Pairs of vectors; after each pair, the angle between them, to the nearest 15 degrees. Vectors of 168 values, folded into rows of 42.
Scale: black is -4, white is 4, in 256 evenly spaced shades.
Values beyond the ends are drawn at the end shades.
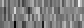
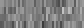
75 degrees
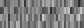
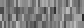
60 degrees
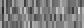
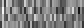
165 degrees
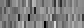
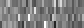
165 degrees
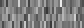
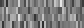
45 degrees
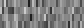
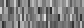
60 degrees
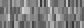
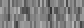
150 degrees
